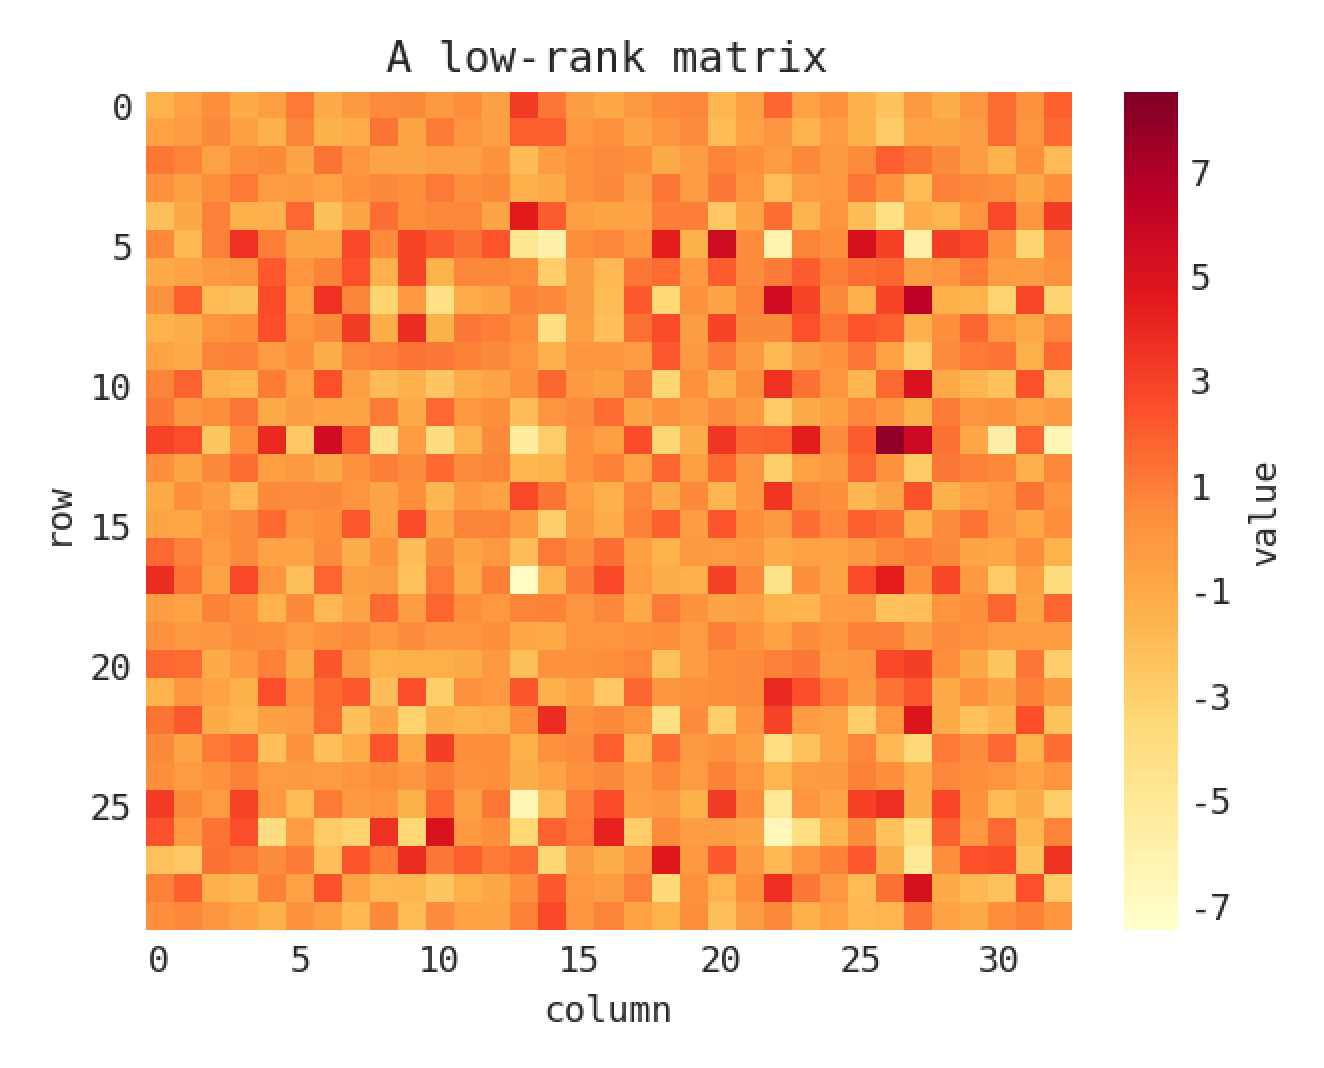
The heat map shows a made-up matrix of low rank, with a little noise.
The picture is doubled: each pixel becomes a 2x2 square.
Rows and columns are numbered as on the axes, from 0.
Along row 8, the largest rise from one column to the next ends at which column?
9
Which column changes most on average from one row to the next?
27
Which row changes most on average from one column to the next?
12
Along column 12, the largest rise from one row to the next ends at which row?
5
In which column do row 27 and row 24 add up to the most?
18
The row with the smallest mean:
26
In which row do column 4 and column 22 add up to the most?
7
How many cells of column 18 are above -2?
24
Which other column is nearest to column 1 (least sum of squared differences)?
31
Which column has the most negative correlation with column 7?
14
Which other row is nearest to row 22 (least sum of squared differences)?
28
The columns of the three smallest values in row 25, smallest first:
13, 22, 32
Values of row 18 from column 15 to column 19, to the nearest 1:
0 1 -1 1 0
